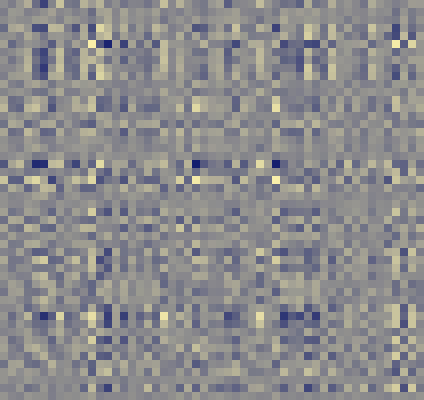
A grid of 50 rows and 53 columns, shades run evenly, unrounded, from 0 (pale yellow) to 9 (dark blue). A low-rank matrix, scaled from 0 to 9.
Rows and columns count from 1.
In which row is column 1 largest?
21
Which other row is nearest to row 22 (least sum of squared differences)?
39
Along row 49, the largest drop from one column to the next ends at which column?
52
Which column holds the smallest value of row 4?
13
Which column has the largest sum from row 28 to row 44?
14
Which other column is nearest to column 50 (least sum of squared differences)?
12
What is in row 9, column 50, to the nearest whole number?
6
